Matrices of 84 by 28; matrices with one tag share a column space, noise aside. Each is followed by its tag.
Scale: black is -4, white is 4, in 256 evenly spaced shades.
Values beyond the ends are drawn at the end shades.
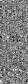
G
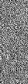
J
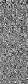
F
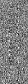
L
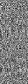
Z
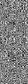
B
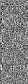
Z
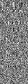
B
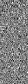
F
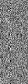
Z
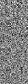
F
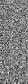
L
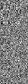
B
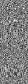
Z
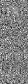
J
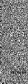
L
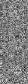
G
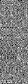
J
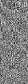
B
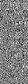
B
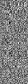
B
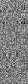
B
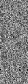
G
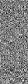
G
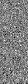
L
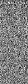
F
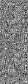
Z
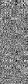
F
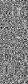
J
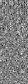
F
